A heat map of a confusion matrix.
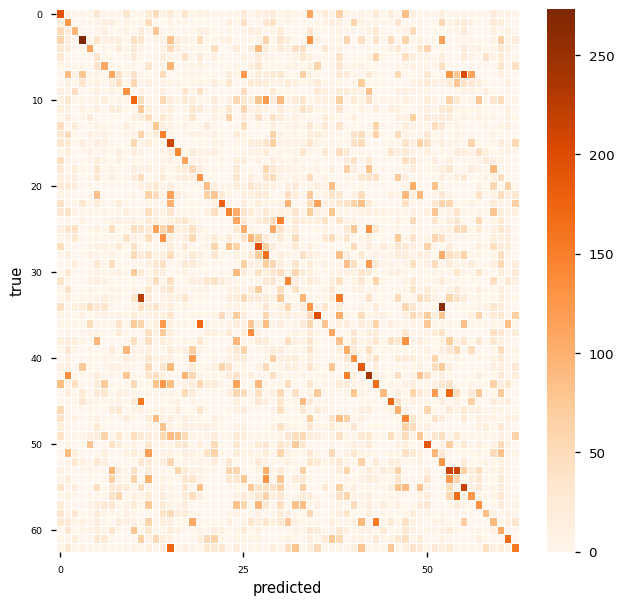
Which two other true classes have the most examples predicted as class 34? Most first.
3, 0
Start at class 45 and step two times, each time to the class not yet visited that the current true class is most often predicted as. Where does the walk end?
25
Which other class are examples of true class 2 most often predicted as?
13
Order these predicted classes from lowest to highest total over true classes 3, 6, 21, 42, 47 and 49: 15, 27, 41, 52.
27, 41, 52, 15
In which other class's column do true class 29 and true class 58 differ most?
42
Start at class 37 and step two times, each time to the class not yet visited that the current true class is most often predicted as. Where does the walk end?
14
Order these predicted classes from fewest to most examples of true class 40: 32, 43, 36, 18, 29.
36, 32, 43, 29, 18
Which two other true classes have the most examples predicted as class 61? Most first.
36, 20
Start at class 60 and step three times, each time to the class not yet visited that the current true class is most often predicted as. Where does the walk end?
52
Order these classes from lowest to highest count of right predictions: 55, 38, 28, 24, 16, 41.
38, 24, 16, 28, 41, 55
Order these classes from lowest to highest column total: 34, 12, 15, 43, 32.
32, 43, 12, 34, 15
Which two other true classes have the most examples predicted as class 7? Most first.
53, 54
